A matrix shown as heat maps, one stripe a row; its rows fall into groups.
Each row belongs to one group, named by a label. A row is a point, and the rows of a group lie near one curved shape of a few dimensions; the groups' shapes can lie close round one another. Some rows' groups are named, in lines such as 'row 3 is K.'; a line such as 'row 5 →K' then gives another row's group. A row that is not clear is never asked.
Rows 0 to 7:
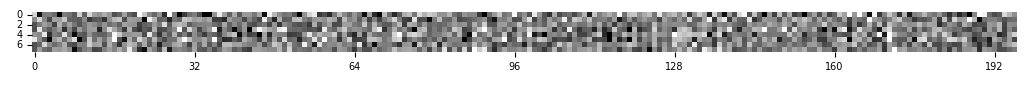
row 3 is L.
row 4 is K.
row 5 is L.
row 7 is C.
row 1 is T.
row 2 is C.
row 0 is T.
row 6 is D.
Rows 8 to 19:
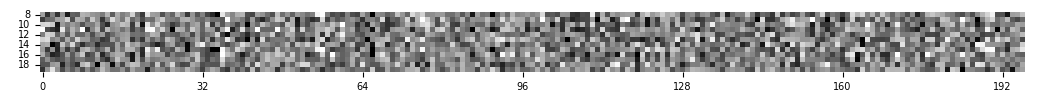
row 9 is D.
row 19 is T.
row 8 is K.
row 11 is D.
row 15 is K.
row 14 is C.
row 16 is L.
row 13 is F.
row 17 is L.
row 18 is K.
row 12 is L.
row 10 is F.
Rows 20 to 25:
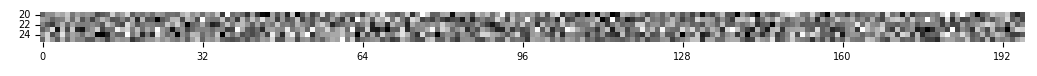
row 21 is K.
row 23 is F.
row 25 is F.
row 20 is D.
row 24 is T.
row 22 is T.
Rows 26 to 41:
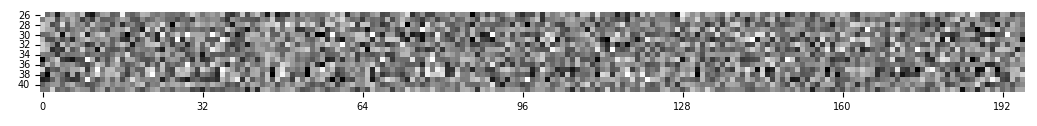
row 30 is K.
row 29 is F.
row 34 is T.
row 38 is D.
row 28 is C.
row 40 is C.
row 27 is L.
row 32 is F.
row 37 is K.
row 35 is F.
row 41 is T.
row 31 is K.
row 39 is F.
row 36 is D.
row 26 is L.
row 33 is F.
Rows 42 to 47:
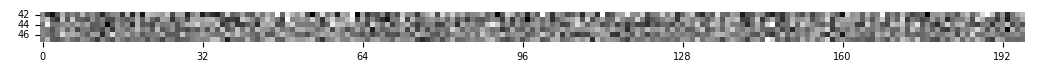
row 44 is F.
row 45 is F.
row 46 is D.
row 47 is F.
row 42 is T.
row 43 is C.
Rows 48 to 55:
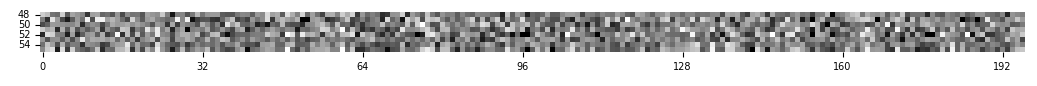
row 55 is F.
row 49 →T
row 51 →F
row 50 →D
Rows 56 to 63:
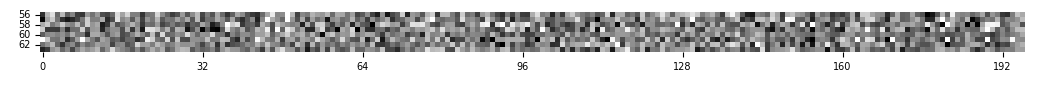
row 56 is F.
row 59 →T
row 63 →D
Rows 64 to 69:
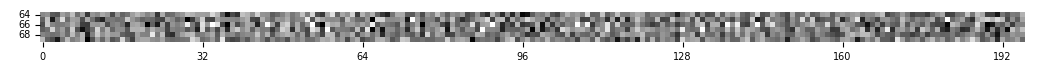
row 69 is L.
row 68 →D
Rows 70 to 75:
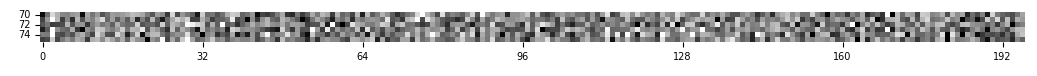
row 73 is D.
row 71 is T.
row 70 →D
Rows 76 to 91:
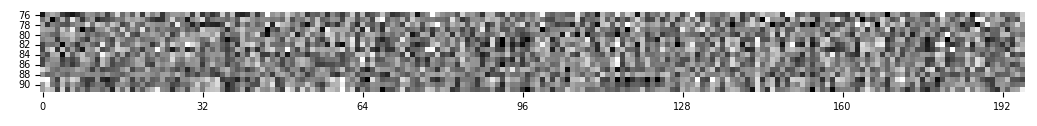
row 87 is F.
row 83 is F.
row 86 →K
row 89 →F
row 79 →D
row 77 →C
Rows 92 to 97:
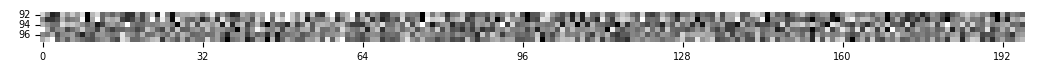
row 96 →K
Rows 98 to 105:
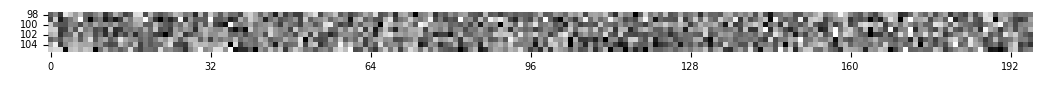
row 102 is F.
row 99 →C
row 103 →D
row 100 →K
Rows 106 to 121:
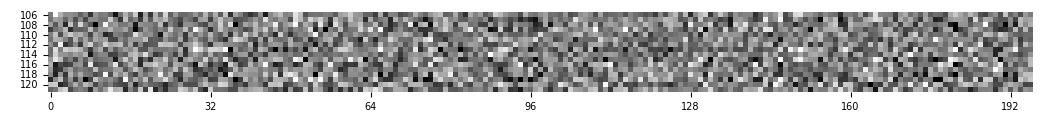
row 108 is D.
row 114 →C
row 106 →F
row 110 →T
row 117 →T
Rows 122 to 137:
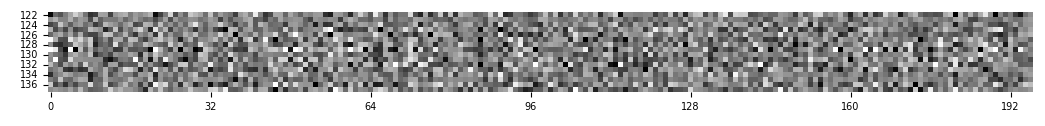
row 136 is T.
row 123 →T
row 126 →D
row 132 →K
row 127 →D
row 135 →K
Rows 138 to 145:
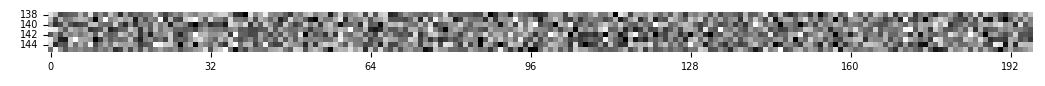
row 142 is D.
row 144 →D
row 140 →F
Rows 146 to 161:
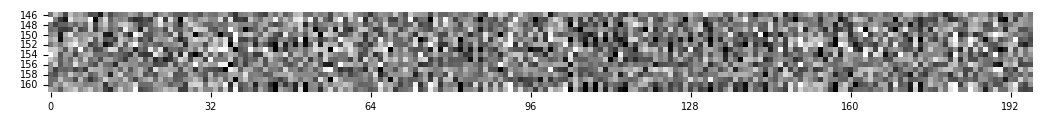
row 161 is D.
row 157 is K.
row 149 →L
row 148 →D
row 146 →L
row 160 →D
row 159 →D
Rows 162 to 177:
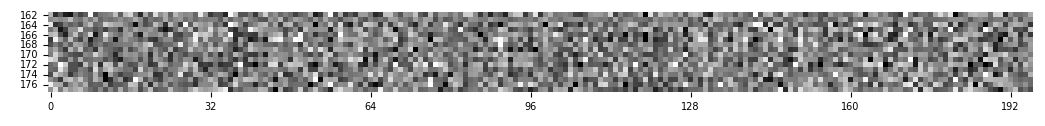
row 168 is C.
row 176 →F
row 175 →T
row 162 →L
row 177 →D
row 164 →K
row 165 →C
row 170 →F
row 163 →T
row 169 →C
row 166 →L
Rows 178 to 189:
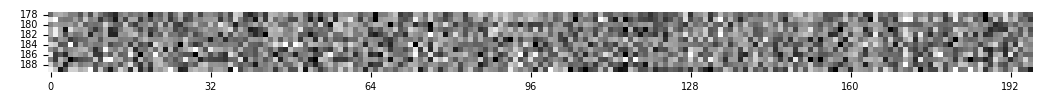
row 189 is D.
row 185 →K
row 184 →C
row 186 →L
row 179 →F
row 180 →D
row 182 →F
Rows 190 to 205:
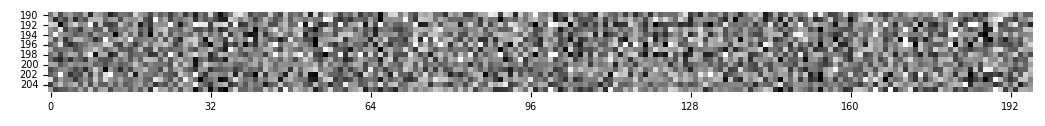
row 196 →T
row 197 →K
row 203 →T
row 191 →K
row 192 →D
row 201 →K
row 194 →F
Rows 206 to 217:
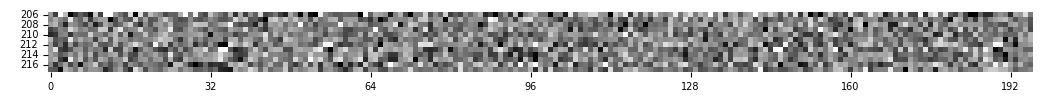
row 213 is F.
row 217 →T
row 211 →D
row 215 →C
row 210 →K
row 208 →L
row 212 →K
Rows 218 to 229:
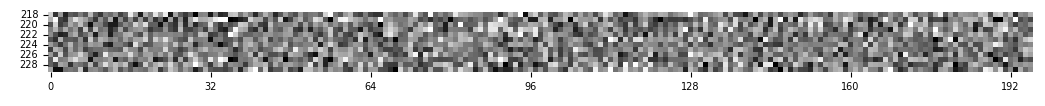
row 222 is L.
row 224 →T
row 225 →F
